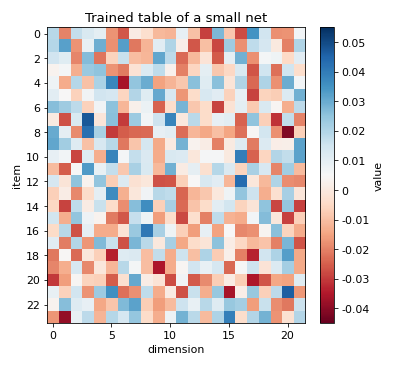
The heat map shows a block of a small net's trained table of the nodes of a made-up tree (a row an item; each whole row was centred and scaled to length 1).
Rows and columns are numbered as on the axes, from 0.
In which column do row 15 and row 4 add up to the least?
6
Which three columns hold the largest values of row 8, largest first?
3, 0, 4
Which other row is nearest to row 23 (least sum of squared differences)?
11
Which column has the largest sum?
7
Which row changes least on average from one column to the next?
5
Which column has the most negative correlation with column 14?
1
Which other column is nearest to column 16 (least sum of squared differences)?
13
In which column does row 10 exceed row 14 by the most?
21
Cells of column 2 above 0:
15
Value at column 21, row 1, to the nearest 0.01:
0.02
